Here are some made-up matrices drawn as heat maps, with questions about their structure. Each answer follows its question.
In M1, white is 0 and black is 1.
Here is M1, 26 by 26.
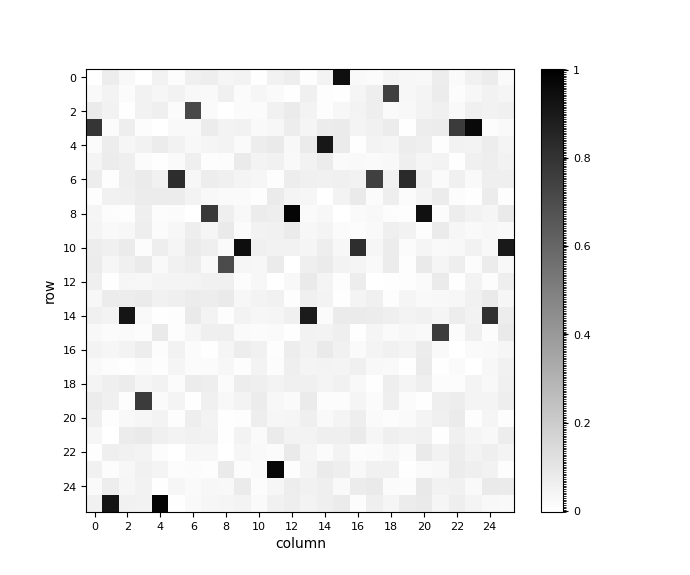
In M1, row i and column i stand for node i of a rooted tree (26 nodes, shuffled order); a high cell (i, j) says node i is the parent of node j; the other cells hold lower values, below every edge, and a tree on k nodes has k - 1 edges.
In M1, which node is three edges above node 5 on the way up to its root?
14
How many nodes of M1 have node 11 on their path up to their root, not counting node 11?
4
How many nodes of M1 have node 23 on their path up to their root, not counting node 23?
5
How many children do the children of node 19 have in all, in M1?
3
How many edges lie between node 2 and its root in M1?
4
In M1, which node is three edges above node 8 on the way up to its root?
3
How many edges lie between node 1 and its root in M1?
2
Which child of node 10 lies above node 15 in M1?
25
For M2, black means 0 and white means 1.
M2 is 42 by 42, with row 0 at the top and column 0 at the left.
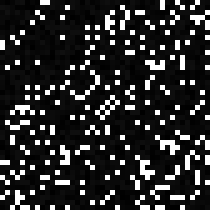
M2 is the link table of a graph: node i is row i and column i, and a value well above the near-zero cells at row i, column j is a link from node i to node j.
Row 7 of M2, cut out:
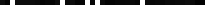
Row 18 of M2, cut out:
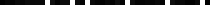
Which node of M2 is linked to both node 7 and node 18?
node 17
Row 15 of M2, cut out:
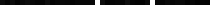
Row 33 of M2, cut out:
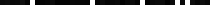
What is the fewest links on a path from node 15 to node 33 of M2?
4
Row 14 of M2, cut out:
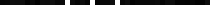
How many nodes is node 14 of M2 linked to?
3
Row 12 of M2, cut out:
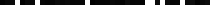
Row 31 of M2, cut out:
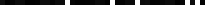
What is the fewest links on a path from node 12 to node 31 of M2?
3
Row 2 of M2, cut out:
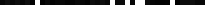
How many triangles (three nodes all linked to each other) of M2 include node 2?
4
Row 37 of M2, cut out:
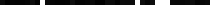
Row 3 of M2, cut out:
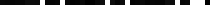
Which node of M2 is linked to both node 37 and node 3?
node 8
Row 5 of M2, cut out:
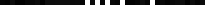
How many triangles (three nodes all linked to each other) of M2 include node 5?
1
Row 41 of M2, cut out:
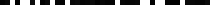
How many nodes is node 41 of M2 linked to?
12
